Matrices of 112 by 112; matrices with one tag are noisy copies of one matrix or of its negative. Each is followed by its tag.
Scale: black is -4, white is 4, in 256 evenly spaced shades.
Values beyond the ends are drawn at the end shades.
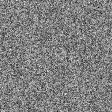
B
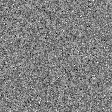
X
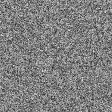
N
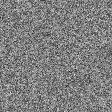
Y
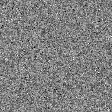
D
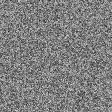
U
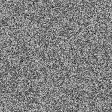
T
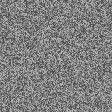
T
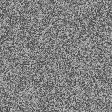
T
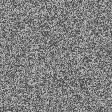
Y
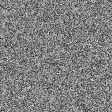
U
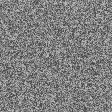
U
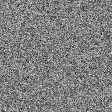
X
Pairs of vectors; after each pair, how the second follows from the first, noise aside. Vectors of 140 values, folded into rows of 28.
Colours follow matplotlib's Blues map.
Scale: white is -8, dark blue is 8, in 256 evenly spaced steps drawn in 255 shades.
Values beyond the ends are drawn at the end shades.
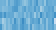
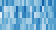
wrapped around, scaled up.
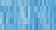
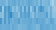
wrapped around, partly zeroed.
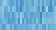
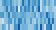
wrapped around, scaled up.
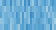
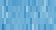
reversed, partly zeroed.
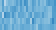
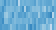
reversed.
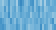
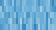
reversed.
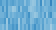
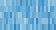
reversed.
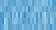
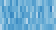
reversed, negated.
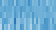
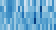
reversed, scaled up.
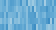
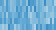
negated.
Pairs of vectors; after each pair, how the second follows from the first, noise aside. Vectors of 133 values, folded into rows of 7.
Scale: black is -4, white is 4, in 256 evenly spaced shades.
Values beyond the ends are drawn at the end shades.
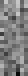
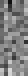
reversed.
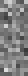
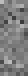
wrapped around, negated, partly zeroed.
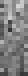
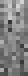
copied.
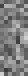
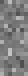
wrapped around, partly zeroed.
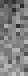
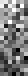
negated, scaled up.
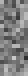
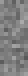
shrunk.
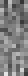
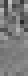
partly zeroed.
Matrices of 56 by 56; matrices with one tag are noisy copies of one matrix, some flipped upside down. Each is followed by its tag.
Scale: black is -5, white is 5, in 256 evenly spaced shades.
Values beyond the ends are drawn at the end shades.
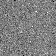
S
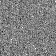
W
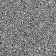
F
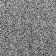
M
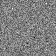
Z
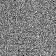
S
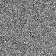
F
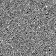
Z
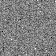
W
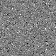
Z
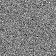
F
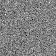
F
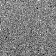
M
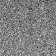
M
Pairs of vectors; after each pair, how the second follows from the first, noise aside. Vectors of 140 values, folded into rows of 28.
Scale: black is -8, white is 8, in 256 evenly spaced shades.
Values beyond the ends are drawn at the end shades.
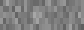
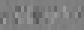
negated, partly zeroed.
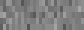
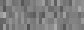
copied.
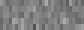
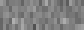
copied.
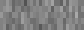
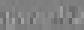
reversed, partly zeroed.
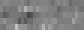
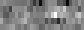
reversed, negated, scaled up.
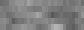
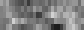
negated, scaled up.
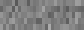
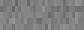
shrunk.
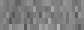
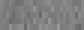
shrunk.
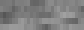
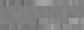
wrapped around, negated, partly zeroed.
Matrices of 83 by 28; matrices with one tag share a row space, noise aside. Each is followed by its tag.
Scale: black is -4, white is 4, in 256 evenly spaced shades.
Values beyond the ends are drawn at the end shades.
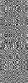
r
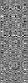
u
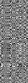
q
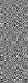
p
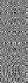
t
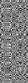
q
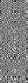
t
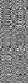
q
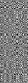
p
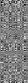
u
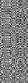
q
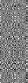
t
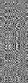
r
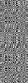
r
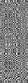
r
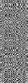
r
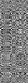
q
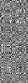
q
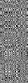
r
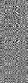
r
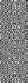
t
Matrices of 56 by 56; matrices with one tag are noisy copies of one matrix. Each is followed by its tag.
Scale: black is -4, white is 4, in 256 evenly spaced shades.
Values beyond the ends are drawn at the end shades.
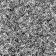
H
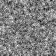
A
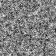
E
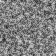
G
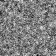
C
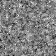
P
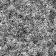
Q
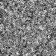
C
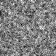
C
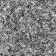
H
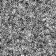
P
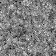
Q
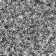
G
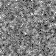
E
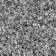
A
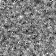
G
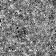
Q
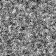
P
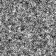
P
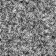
P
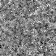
E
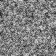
C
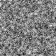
E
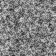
H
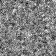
P
